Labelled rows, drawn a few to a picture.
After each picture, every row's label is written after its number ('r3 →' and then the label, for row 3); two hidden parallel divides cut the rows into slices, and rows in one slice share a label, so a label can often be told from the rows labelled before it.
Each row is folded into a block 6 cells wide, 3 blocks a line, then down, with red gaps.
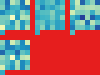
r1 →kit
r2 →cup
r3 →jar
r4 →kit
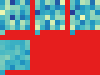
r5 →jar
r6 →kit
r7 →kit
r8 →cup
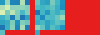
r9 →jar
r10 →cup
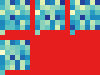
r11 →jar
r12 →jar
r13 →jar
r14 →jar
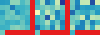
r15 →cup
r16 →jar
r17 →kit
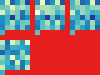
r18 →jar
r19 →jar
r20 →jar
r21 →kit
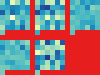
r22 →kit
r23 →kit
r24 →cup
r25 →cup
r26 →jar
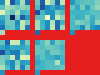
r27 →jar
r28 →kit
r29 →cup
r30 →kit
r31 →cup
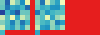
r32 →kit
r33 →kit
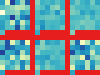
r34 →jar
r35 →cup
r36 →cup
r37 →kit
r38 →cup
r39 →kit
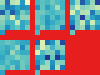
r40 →kit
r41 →cup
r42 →jar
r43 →cup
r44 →jar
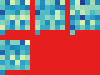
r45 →kit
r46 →kit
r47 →jar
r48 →kit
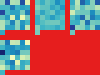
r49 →kit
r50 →cup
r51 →jar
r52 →kit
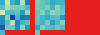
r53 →jar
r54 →cup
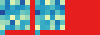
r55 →kit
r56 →kit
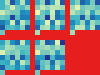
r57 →jar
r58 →jar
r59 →jar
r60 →jar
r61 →jar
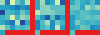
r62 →kit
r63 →jar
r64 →cup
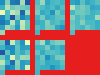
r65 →jar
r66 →cup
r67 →cup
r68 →kit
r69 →cup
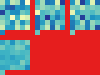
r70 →kit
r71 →jar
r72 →jar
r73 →cup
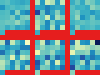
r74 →cup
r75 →kit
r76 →cup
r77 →kit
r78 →jar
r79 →jar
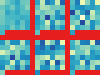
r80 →cup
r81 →jar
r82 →kit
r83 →jar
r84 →kit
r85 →jar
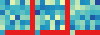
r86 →kit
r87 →kit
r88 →jar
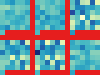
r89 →cup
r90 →cup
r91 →kit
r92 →kit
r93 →kit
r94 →cup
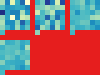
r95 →kit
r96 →jar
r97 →cup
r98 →cup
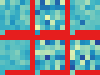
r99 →cup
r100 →kit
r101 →cup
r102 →cup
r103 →jar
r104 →jar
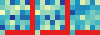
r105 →jar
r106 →jar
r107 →kit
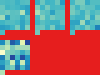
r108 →cup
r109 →cup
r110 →cup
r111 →jar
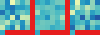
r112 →kit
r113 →cup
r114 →jar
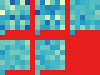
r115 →jar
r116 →kit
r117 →cup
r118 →cup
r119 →cup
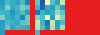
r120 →cup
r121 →kit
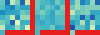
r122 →kit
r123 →cup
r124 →jar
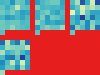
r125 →cup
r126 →cup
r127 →jar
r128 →jar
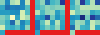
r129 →kit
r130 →jar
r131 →jar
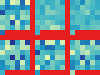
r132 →kit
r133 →cup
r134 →cup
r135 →jar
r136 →kit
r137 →jar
